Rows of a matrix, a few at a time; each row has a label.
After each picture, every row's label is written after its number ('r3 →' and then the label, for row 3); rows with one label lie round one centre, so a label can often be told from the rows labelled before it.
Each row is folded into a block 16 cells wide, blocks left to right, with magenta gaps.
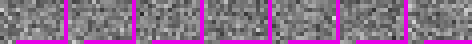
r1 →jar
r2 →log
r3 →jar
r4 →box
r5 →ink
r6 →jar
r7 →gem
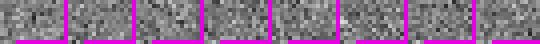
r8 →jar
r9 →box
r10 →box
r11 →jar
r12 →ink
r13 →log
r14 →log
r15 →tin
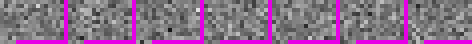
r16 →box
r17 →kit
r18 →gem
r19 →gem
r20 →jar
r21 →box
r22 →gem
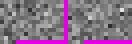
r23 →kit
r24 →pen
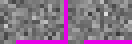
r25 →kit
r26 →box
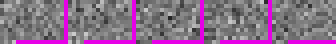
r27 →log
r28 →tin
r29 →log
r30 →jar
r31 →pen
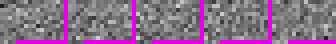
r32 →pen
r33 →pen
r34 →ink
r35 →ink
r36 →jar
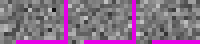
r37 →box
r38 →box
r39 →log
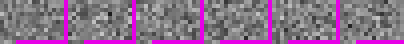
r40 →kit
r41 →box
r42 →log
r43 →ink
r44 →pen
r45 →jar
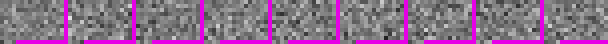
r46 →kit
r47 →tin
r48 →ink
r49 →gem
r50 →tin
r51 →ink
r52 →kit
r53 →gem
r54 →pen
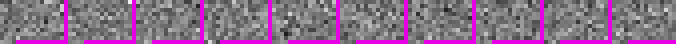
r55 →gem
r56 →tin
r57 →jar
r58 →log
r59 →pen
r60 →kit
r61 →jar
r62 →pen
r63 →kit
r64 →pen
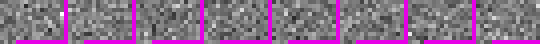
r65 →log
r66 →ink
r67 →ink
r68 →ink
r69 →jar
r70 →pen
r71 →jar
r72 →tin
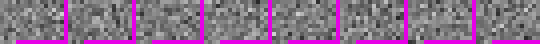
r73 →pen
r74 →box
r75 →tin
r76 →jar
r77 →log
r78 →gem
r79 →pen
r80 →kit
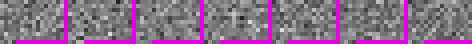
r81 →gem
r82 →ink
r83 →log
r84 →log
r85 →kit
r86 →log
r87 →tin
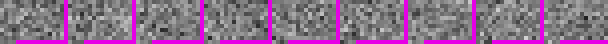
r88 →pen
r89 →pen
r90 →tin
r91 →pen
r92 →tin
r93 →pen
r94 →tin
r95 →tin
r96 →log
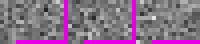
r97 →kit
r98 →kit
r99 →tin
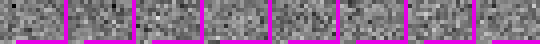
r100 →jar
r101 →kit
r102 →pen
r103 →box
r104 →box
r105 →gem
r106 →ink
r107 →jar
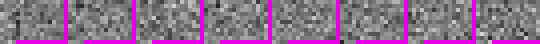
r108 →box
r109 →jar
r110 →ink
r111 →jar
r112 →tin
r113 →kit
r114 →kit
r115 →pen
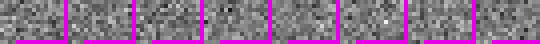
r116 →tin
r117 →kit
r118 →gem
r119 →box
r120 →kit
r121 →kit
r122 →box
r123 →ink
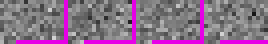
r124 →box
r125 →gem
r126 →ink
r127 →gem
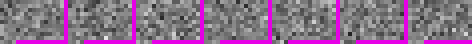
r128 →tin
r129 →ink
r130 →ink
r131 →kit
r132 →kit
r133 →box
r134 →tin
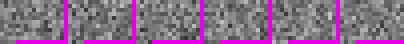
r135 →box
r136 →ink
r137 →gem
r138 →log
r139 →pen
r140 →jar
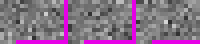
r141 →ink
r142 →log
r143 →kit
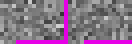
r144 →gem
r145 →kit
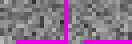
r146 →log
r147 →box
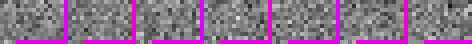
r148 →log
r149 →gem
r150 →log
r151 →tin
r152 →pen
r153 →jar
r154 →kit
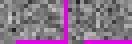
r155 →pen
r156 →tin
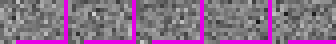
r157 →pen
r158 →jar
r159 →kit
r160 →ink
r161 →box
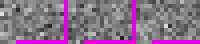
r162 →ink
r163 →jar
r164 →tin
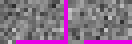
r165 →jar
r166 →ink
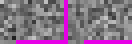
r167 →pen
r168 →jar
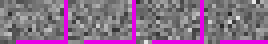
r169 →pen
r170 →ink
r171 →log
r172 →box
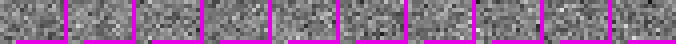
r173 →pen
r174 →kit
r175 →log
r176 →kit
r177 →tin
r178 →tin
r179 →pen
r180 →tin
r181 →jar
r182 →kit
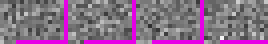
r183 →pen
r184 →log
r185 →jar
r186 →tin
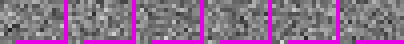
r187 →ink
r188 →pen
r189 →jar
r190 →kit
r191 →gem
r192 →tin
